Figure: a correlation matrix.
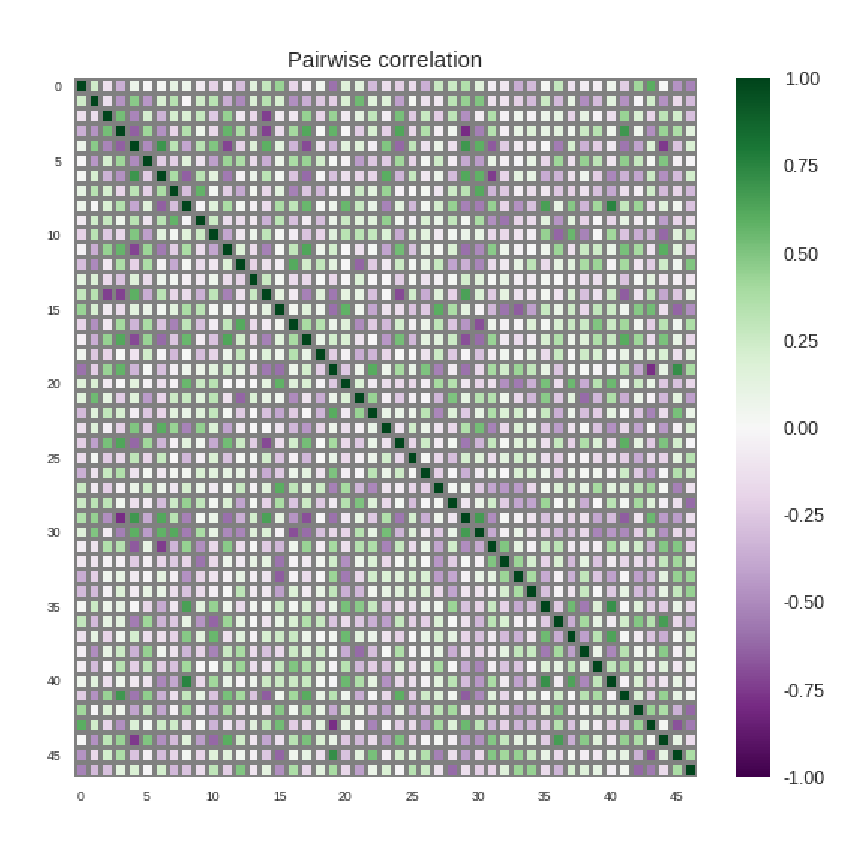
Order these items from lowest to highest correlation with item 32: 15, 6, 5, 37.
15, 37, 6, 5
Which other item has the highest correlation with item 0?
43
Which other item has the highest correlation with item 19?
45
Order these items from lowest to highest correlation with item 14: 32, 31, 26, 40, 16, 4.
26, 31, 16, 32, 40, 4
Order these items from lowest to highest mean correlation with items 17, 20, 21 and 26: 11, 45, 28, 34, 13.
34, 13, 45, 11, 28
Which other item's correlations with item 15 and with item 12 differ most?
46
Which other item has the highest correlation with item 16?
12
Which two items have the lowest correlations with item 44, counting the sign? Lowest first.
4, 10
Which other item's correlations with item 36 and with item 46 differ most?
42
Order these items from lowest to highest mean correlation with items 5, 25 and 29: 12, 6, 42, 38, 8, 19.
8, 19, 42, 12, 38, 6
